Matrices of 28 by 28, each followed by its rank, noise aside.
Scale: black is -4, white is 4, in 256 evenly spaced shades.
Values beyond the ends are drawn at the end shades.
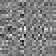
three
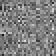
six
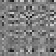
three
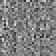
six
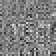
six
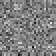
eight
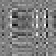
two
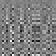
two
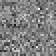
eight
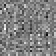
six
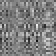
three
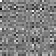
four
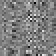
four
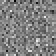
six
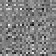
three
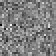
eight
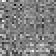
six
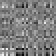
two
